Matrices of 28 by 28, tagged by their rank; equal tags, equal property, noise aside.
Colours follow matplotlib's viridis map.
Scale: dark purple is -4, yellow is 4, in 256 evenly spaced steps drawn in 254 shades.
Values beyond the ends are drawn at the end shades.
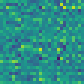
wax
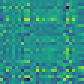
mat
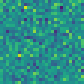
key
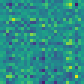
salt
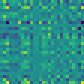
mat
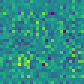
wax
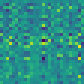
mat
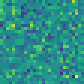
key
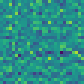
wax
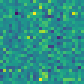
wax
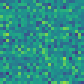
key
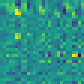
mat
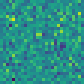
key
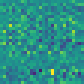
wax
